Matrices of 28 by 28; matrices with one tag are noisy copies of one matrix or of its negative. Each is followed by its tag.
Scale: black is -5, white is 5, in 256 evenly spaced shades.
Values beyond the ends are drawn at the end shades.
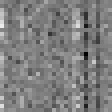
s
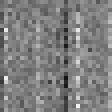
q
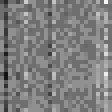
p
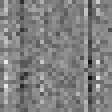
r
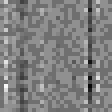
r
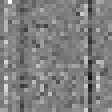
r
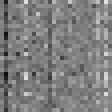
p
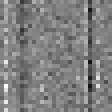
r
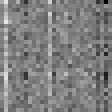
p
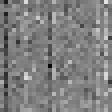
p
